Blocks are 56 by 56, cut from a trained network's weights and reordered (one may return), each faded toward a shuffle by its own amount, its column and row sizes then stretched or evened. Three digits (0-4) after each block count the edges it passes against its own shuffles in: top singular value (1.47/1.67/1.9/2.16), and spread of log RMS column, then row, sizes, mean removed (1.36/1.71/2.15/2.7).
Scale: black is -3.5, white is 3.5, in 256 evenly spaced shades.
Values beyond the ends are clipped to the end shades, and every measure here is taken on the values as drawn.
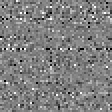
1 0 3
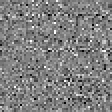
3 1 2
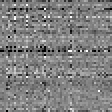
3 3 4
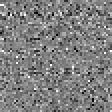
2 0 2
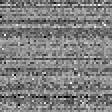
4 1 3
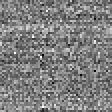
1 3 0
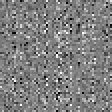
3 4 1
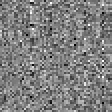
3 2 0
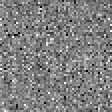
2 0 0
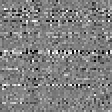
4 1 4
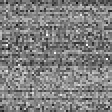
3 2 0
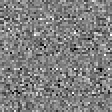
1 0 3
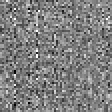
1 4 0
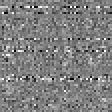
0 1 4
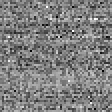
1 1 3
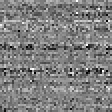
2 2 4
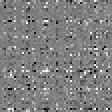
3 4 3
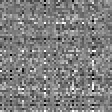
2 4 3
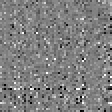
1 3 2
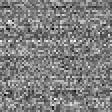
1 1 2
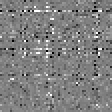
4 3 3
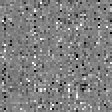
1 3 1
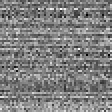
4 2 2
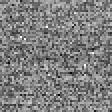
0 0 0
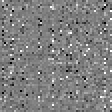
0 3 2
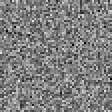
0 0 0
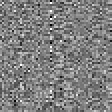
4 3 0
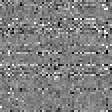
4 2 4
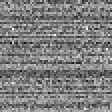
4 0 1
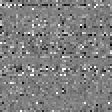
1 2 4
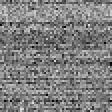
3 1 1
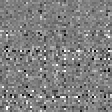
0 2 4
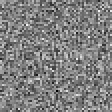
1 1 0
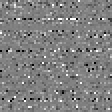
0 1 4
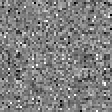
3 2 0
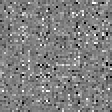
1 2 1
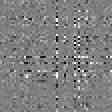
2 3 3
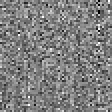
1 3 0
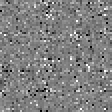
1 2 1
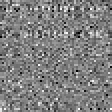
4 0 3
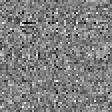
1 1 3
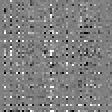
1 4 4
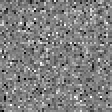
1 1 1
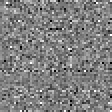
0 1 3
